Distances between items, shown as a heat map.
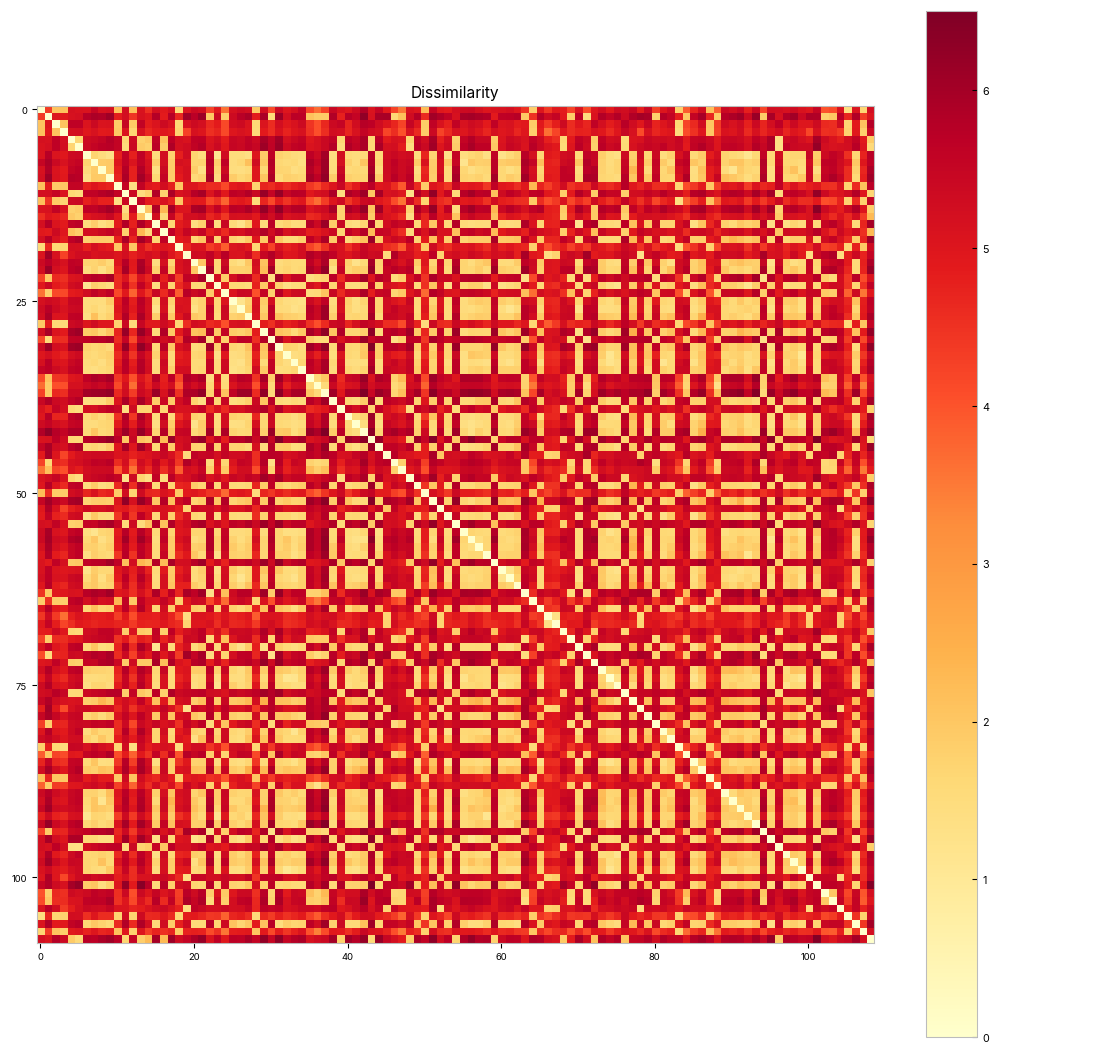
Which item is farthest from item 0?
42
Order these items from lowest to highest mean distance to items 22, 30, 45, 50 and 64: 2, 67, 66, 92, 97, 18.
18, 2, 66, 67, 92, 97
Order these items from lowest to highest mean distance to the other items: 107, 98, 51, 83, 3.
98, 51, 107, 3, 83
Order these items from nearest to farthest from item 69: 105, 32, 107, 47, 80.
80, 47, 107, 105, 32
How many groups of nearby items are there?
5
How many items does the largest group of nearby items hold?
54
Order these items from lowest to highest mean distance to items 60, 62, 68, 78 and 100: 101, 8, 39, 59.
8, 101, 39, 59
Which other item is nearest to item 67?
66
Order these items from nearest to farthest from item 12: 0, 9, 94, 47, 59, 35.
0, 47, 35, 94, 9, 59
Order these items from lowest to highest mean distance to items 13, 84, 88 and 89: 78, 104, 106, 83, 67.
106, 83, 67, 104, 78
